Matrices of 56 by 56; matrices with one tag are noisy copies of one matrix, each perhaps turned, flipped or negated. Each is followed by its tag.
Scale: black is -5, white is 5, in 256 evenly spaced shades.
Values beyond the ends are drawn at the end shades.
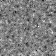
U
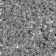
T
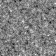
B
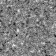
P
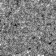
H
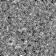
T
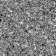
B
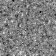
U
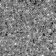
U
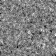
T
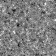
P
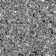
U
